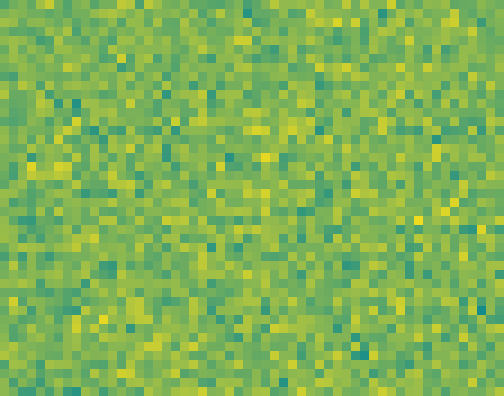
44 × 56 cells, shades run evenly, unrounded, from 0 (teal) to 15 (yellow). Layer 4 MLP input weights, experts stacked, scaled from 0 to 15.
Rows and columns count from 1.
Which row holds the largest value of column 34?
44
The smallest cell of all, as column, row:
54, 35
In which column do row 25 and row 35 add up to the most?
45
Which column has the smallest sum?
24
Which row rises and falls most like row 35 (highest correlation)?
34
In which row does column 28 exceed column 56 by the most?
31
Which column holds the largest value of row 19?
4
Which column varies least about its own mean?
1
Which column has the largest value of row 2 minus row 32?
51
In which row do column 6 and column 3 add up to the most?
10
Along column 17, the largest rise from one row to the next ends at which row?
39
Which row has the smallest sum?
29
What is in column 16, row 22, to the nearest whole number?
3
